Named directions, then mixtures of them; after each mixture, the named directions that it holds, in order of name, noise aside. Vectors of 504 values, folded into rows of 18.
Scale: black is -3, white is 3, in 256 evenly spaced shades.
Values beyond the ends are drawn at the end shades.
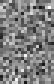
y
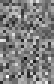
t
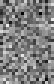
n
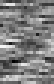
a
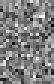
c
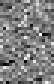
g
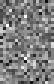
g, n.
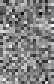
n.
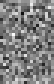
t, y.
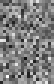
t.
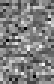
a, c, y.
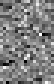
g.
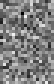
n, t, y.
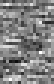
a, y.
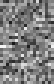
a, c, n.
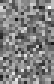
y.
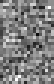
a, y.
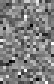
g, n, t.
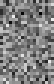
n.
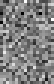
n.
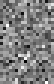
g, n, y.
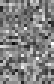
a, c, n.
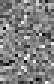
g, n.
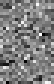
g.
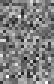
t.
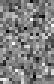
c.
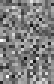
t.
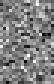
c, g.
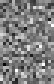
c, y.
